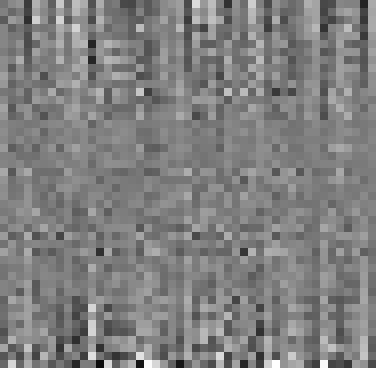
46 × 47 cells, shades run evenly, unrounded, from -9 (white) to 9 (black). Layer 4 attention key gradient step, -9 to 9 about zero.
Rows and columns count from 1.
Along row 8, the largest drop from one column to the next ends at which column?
13
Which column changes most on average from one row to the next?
18
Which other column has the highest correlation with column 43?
1
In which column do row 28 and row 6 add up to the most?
12
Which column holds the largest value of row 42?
33
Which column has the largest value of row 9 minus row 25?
24
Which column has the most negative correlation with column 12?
11
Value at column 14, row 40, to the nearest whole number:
-2
